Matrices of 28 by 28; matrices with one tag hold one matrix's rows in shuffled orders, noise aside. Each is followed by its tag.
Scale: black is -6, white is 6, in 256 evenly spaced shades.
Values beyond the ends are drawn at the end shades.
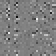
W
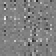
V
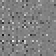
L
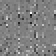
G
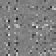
W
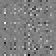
V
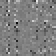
W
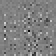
V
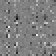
W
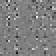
W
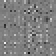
V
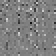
G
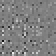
L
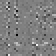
W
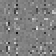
W
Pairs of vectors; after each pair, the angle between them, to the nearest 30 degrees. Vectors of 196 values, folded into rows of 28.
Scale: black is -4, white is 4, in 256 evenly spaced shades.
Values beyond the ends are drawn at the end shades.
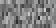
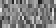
90 degrees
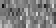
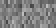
90 degrees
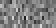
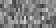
150 degrees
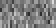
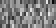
120 degrees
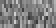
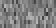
150 degrees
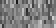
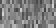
90 degrees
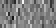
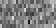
120 degrees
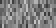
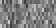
120 degrees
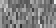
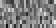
60 degrees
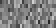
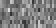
120 degrees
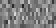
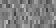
150 degrees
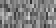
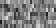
30 degrees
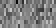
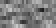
60 degrees
